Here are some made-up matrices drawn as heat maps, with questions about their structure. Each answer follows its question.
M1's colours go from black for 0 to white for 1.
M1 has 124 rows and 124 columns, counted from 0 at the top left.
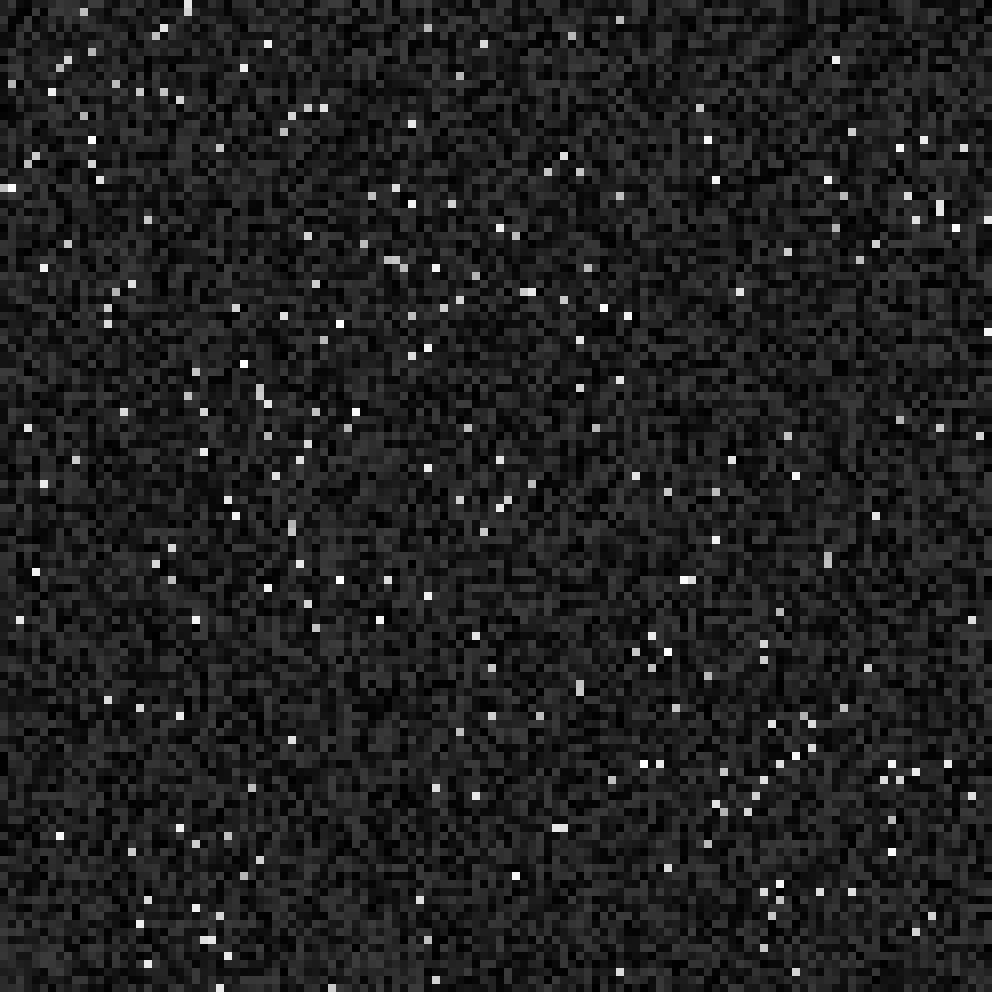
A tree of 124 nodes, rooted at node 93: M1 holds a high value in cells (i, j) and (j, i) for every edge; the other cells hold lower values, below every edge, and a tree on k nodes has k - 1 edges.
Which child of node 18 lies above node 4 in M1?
112
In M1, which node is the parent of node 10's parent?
23
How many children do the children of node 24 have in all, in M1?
3
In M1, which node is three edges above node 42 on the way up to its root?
38
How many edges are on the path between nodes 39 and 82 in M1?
6
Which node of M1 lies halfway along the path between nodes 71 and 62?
70
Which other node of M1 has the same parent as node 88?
115
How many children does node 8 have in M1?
1
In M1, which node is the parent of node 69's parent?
22
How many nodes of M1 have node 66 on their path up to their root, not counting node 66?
9
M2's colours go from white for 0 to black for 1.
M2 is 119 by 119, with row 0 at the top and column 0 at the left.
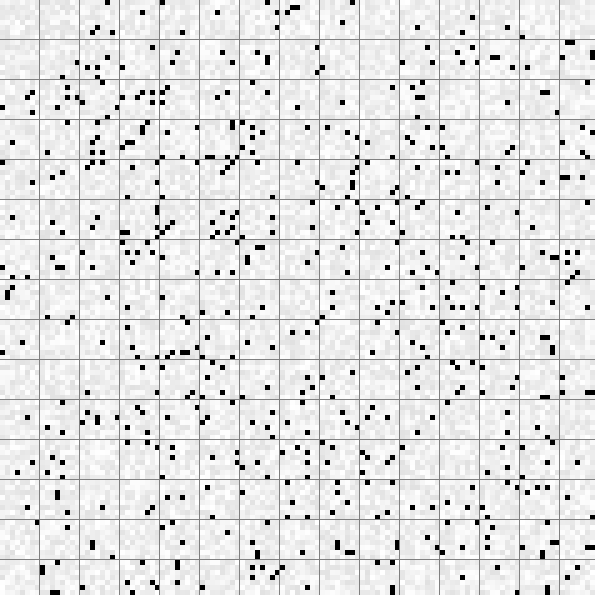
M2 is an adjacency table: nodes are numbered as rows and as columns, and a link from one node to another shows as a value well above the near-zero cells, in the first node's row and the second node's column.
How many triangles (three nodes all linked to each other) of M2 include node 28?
0
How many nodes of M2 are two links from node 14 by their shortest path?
4
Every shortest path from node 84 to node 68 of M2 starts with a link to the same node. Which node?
node 16
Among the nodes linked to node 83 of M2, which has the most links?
node 19
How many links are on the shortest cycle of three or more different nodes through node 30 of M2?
3
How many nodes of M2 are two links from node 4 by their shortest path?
3
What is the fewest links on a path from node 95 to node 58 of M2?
3
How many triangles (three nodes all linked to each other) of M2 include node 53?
2
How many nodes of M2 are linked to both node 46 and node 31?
3
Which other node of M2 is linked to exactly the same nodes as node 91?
node 44
